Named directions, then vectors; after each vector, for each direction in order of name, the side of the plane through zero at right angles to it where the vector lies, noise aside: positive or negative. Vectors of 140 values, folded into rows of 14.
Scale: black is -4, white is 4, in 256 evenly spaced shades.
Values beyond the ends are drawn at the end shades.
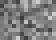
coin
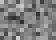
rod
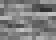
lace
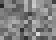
positive, negative, negative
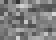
positive, positive, positive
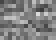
positive, positive, negative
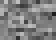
negative, negative, negative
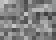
negative, negative, positive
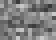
positive, positive, positive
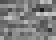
positive, positive, negative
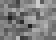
positive, negative, positive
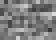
positive, positive, positive
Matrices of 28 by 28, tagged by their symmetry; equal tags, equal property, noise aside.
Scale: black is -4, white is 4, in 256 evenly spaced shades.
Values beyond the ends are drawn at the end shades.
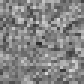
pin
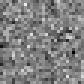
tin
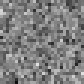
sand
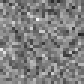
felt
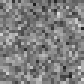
tin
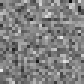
felt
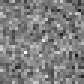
pin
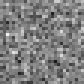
felt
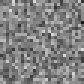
pin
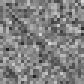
pin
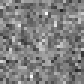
tin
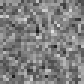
pin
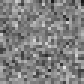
tin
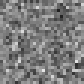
tin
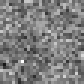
pin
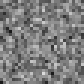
pin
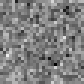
tin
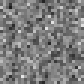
sand
